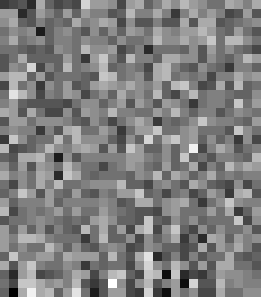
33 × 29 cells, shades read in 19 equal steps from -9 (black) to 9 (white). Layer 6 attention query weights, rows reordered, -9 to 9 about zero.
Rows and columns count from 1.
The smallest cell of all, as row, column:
33, 2
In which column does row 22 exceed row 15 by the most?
14
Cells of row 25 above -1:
11
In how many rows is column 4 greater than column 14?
18
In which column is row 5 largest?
24
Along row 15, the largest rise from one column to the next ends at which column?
27
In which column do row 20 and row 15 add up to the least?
7
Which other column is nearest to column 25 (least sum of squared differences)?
6
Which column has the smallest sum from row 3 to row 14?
5
